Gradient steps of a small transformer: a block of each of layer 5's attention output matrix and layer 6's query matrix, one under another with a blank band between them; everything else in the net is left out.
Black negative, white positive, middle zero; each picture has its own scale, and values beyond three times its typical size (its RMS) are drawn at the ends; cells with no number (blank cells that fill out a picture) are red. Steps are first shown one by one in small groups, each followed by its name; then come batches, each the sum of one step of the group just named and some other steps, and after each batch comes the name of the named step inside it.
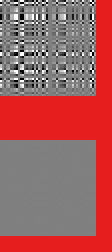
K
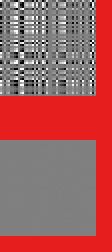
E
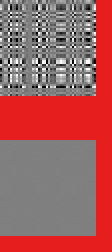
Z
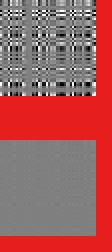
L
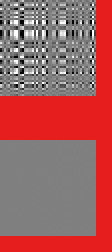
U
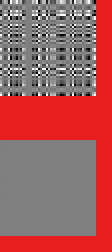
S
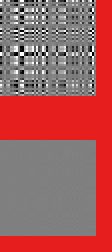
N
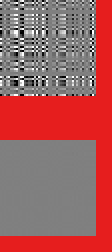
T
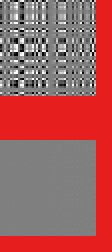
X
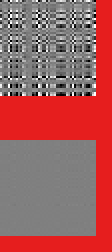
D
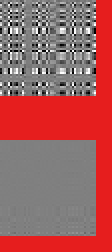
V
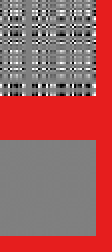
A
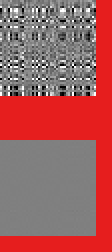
E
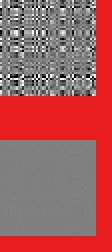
T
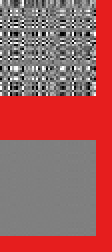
L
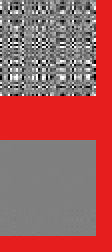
Z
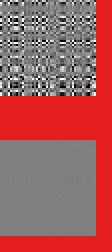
D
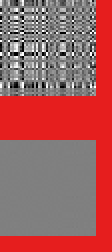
N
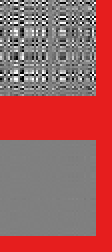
U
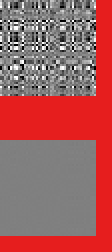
Z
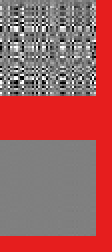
E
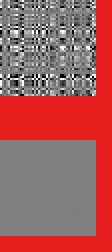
T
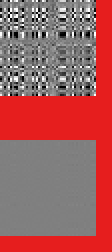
L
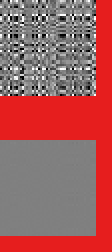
S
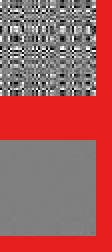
V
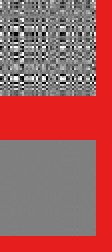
Z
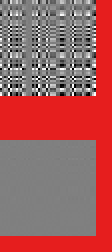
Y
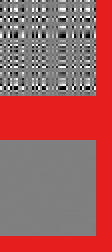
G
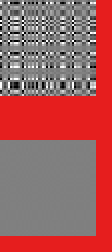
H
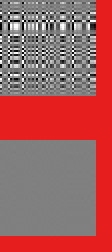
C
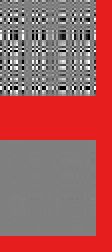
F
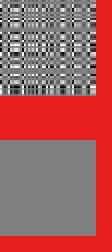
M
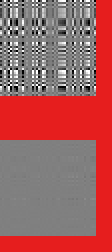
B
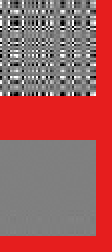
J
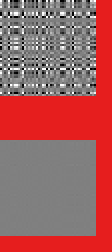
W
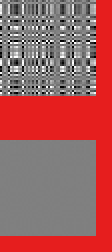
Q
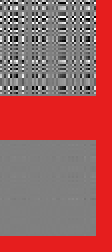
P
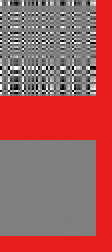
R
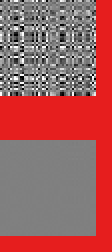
Y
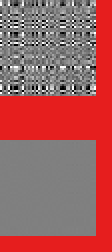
R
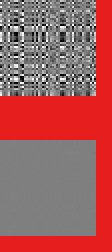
H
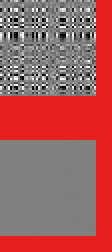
G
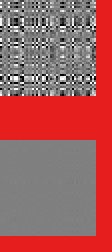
J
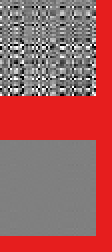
Y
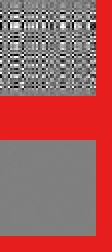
C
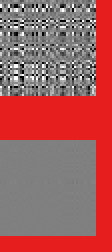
M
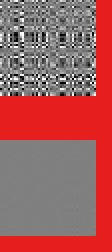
Y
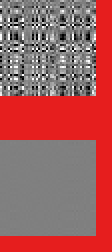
F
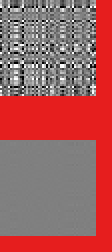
M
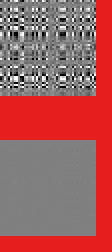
G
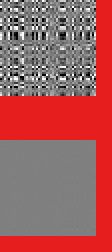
G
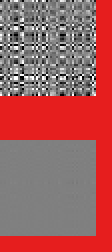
Y
